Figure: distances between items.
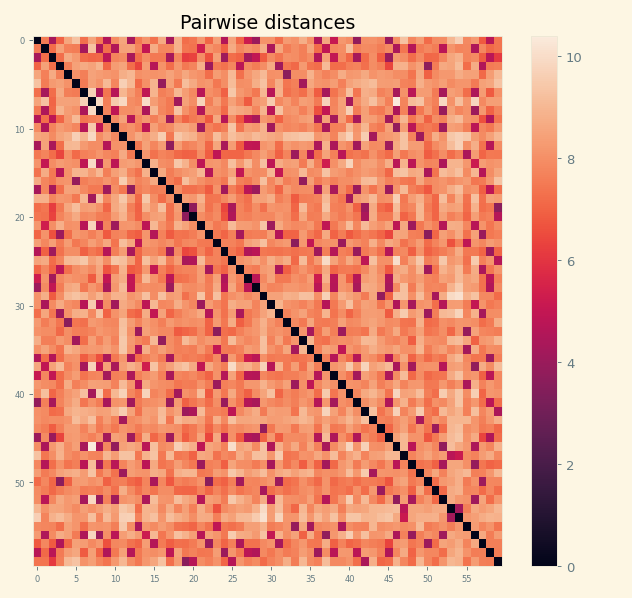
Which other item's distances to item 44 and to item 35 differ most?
29
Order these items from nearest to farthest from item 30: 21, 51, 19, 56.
21, 56, 51, 19
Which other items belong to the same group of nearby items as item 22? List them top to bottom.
3, 15, 26, 31, 50, 57
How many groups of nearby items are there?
11
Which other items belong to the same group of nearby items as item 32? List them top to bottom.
4
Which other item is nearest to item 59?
19
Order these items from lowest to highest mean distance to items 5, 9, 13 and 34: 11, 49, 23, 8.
23, 8, 49, 11
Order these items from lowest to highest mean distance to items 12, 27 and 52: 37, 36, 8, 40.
36, 8, 37, 40
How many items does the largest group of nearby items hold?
13
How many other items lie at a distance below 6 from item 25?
4
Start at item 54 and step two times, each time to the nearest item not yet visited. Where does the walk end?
47
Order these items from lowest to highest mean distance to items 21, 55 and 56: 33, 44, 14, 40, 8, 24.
8, 14, 33, 24, 44, 40
